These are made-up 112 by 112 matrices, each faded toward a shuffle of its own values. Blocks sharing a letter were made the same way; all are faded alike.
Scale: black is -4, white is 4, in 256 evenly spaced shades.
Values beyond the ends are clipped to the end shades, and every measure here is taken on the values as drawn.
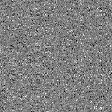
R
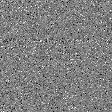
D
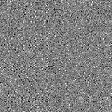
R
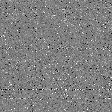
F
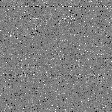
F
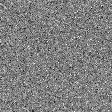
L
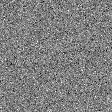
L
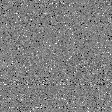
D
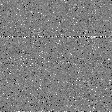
F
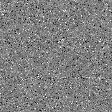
D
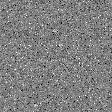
D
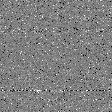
F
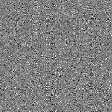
R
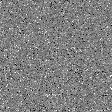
D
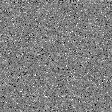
D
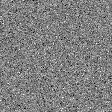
L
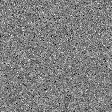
L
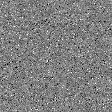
D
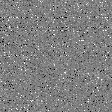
F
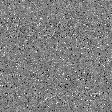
D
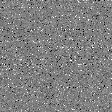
F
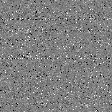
F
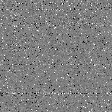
F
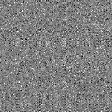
R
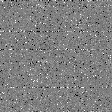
F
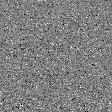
D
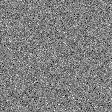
L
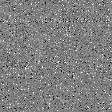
F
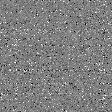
F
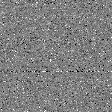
D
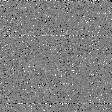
F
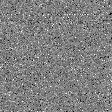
D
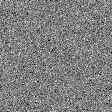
L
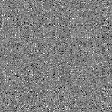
R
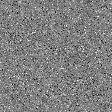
D
